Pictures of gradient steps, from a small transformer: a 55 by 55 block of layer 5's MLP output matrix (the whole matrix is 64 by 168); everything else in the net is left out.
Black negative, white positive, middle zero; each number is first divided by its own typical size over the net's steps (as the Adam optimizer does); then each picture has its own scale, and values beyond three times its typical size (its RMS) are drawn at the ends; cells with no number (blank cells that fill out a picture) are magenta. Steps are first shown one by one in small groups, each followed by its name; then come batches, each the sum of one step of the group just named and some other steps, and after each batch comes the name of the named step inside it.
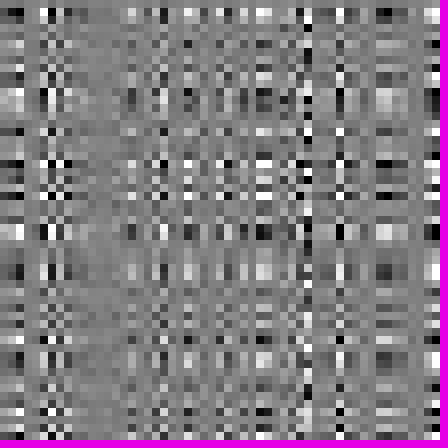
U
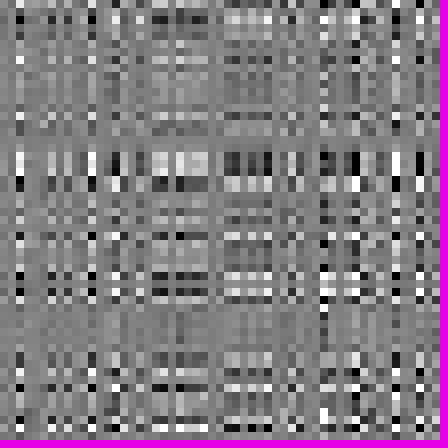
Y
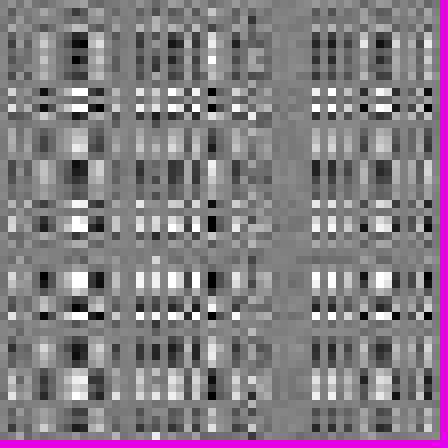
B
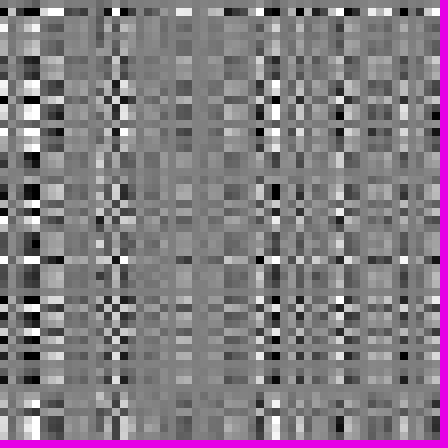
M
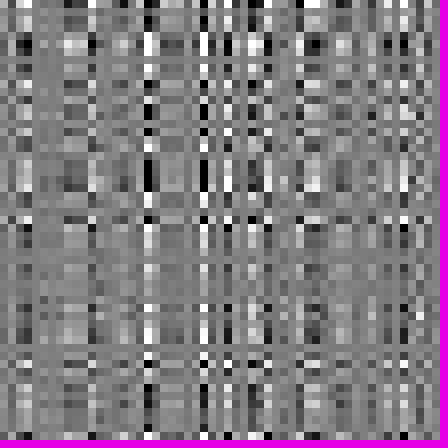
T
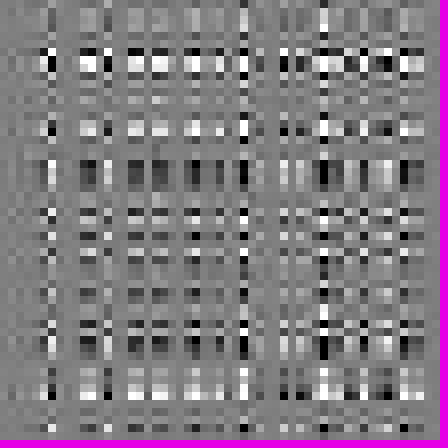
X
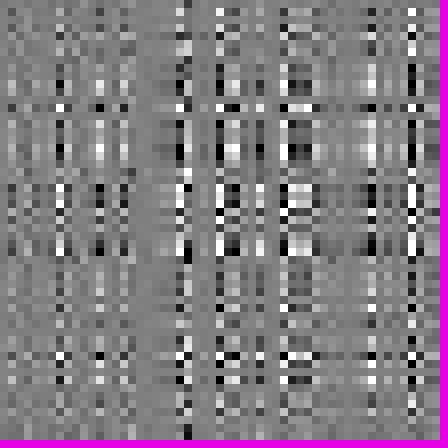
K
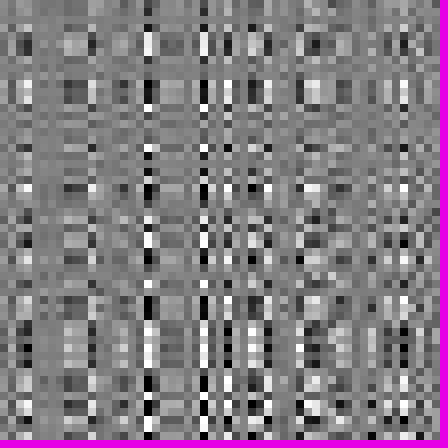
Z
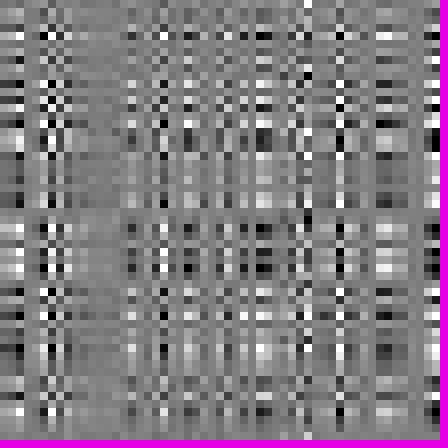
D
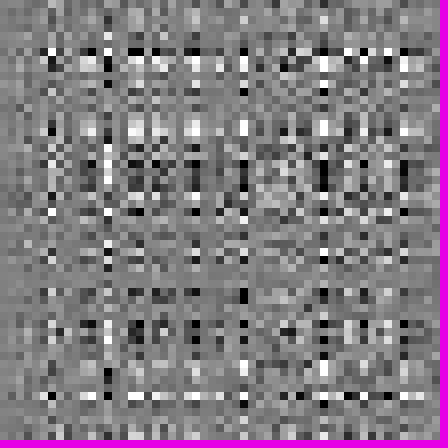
X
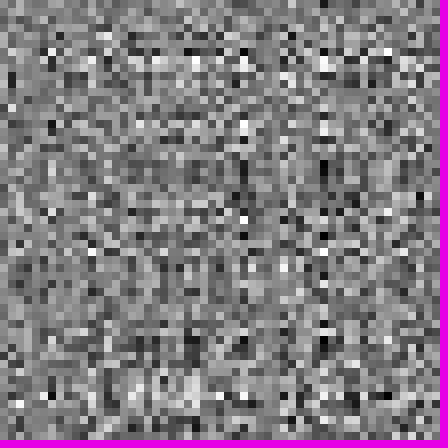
X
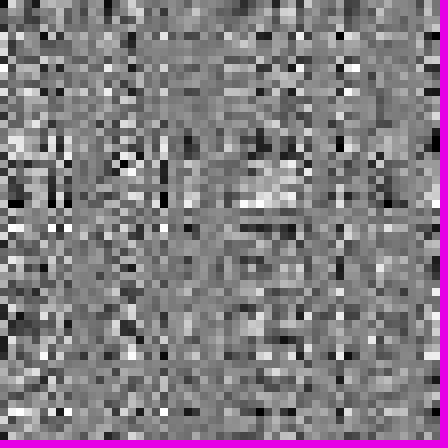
D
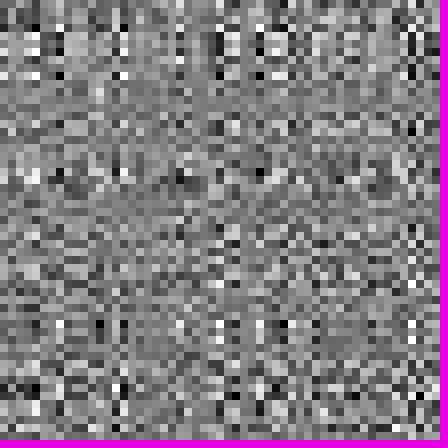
Y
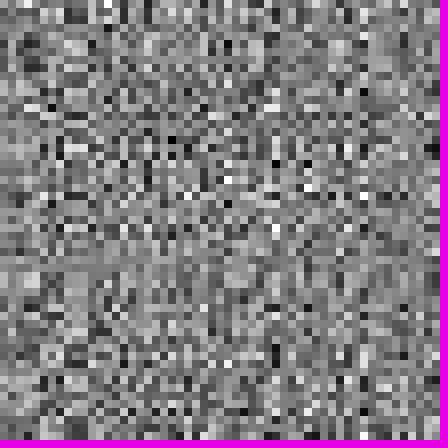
T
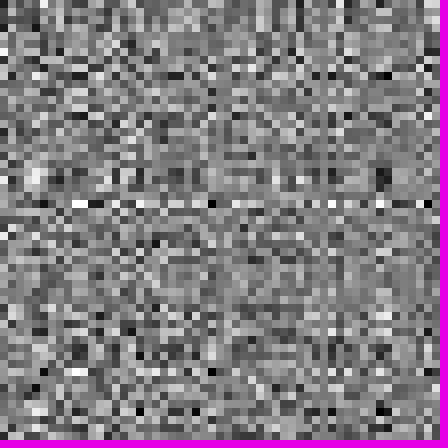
B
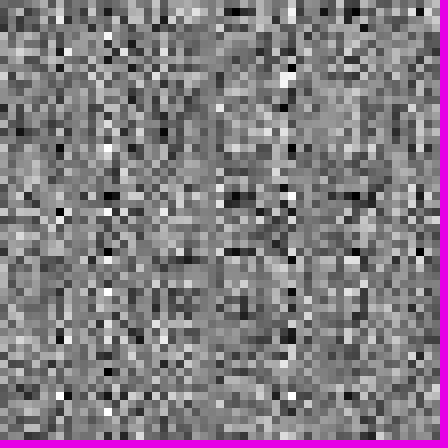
K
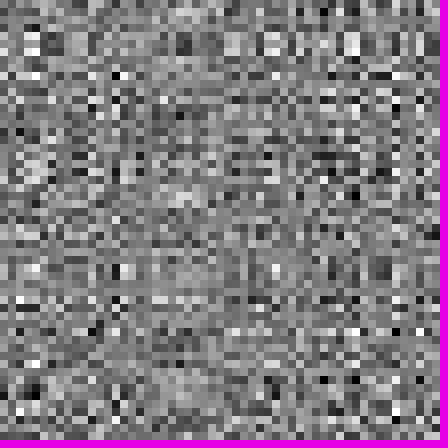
U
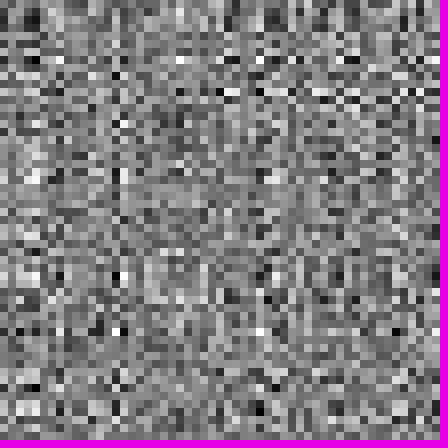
D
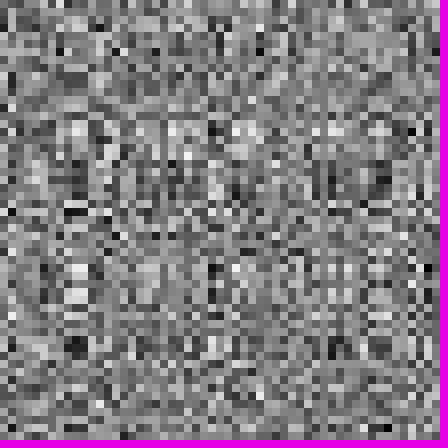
B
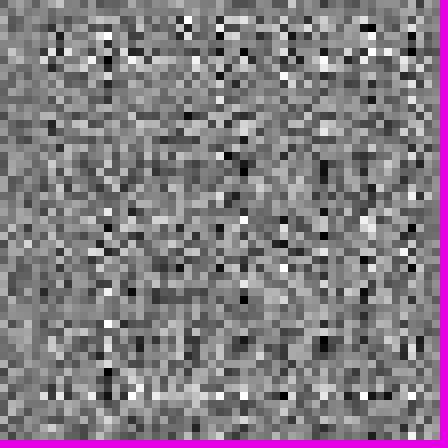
X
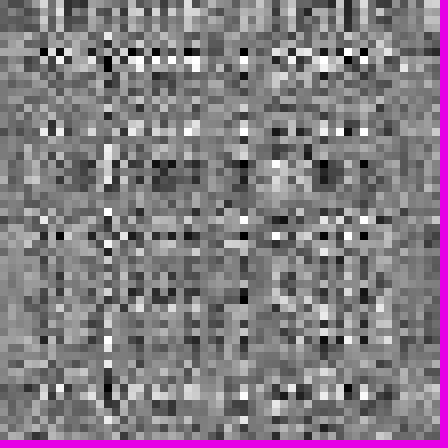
X
